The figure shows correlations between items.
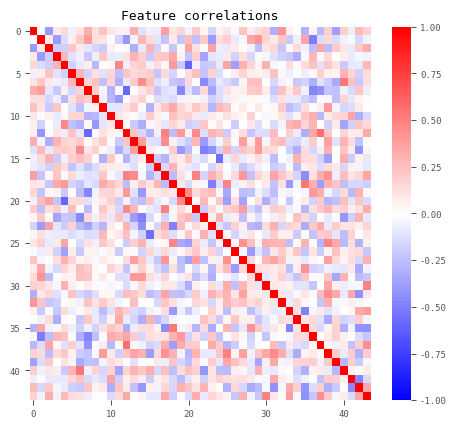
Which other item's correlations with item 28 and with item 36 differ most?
1
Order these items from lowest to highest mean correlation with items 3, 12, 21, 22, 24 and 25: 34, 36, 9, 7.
7, 34, 36, 9
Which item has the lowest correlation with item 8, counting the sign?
11
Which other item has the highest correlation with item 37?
12
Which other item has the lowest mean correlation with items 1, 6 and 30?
36
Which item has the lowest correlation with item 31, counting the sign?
42
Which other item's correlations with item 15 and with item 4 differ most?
20
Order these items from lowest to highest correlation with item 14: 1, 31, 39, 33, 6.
33, 39, 31, 1, 6
